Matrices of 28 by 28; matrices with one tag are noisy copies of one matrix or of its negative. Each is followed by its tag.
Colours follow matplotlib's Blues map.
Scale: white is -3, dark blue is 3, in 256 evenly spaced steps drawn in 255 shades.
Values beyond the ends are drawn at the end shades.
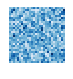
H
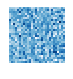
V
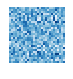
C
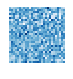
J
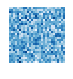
J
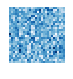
V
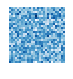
J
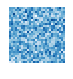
J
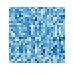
V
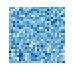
H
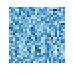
V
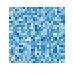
V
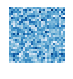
H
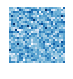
H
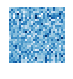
J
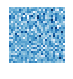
C
